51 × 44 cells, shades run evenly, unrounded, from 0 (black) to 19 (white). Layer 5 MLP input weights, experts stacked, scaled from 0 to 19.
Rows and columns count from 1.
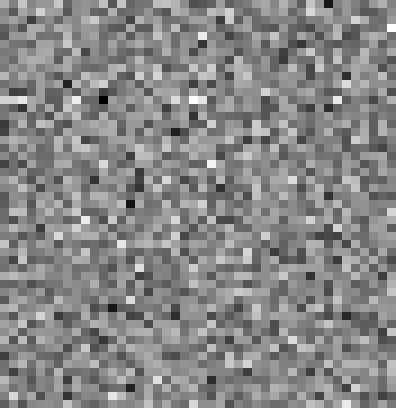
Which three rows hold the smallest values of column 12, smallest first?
13, 43, 12
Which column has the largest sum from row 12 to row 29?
9
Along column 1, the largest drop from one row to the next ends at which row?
14
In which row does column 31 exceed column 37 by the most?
1
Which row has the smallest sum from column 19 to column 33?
15
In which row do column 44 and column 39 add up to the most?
27
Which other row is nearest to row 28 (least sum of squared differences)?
44
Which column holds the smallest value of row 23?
11
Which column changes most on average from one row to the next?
3
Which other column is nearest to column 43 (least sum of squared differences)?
30
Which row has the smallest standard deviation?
22
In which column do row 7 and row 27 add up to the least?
10
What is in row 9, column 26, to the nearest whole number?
12
